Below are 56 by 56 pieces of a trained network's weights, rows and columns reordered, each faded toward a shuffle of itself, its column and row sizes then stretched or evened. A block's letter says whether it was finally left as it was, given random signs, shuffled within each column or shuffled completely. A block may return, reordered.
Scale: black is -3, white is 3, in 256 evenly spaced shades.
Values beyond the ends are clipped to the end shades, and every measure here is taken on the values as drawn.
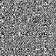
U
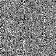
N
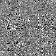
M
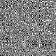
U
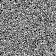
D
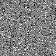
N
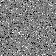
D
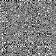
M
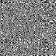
U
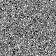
D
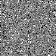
N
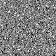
D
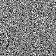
N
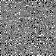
M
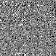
M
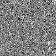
N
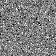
D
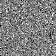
N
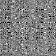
U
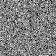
D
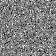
D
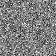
D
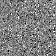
N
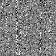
N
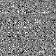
M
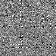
M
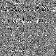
M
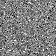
D
